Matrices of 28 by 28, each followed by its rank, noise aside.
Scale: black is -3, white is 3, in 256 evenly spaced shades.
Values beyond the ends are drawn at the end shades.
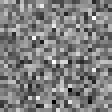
eight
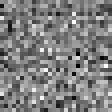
six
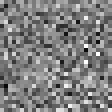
eight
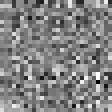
five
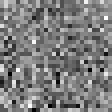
seven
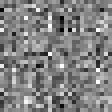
five
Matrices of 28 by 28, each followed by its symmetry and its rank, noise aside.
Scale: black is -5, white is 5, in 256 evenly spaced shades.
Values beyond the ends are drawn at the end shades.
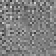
antisymmetric, rank four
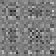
symmetric, rank three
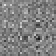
symmetric, rank four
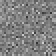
no symmetry, rank five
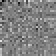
no symmetry, rank four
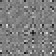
symmetric, rank three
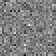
no symmetry, rank five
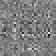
no symmetry, rank four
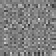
no symmetry, rank three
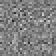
no symmetry, rank five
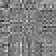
no symmetry, rank three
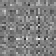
no symmetry, rank three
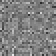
no symmetry, rank five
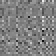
no symmetry, rank three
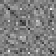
symmetric, rank four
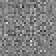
antisymmetric, rank four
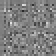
no symmetry, rank four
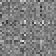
no symmetry, rank five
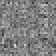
no symmetry, rank five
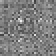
symmetric, rank five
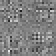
antisymmetric, rank four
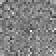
symmetric, rank five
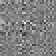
no symmetry, rank four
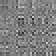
no symmetry, rank three
